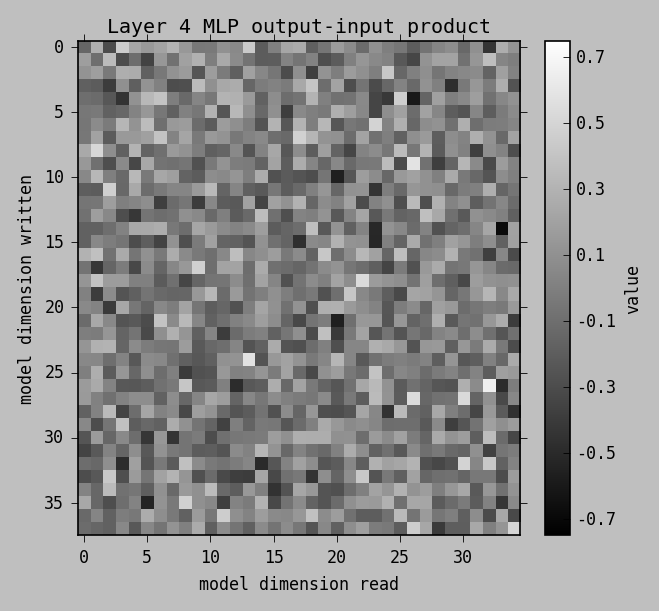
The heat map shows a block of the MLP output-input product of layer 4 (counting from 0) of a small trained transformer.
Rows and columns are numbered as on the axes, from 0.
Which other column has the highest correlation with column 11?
5
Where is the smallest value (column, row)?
33, 14
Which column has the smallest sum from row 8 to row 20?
16
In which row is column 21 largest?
19
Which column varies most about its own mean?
23
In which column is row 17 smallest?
1
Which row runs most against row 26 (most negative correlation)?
36
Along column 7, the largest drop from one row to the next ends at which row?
30
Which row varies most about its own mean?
26
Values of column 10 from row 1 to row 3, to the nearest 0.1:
0 0.2 0.1
